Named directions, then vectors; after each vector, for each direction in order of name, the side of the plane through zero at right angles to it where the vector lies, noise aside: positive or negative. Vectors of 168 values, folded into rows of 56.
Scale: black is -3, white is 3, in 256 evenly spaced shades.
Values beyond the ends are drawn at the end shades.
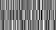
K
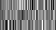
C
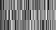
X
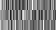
negative, positive, negative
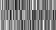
negative, positive, negative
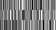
positive, negative, positive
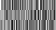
negative, negative, negative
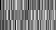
positive, positive, positive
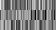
negative, negative, negative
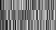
positive, positive, positive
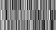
negative, negative, negative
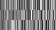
negative, positive, positive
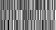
negative, negative, positive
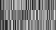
positive, positive, positive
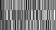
positive, positive, positive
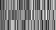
negative, positive, positive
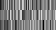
positive, negative, positive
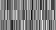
positive, negative, negative
